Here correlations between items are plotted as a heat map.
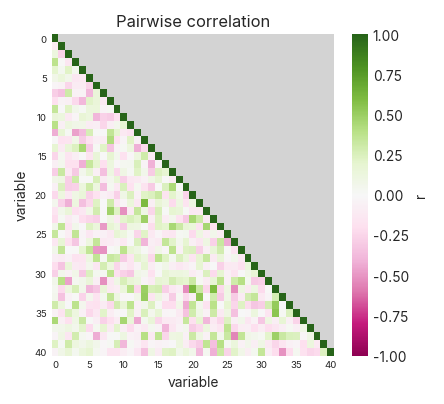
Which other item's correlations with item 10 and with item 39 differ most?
22
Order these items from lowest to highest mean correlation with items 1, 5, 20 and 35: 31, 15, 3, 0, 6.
6, 0, 3, 15, 31
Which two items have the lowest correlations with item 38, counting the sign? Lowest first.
26, 6
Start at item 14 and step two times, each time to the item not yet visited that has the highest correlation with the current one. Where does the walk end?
36
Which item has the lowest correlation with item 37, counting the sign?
16
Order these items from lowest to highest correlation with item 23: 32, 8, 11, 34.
8, 11, 34, 32
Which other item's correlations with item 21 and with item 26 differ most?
13
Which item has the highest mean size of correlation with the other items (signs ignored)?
32
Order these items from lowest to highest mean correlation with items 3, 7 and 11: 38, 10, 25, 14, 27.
27, 10, 38, 25, 14
